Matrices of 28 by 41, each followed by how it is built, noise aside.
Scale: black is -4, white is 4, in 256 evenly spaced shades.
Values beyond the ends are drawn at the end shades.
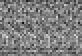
repeating columns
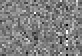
uneven columns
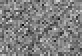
Hankel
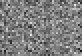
repeating rows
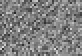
Hankel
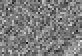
Hankel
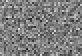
blocks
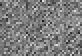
Hankel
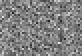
repeating rows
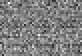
repeating columns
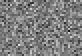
repeating rows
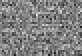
blocks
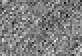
Hankel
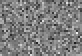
noise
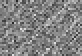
Hankel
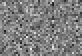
uneven columns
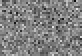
noise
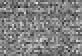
blocks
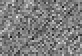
Hankel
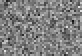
noise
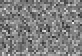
repeating columns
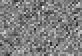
Hankel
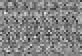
repeating columns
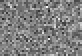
noise
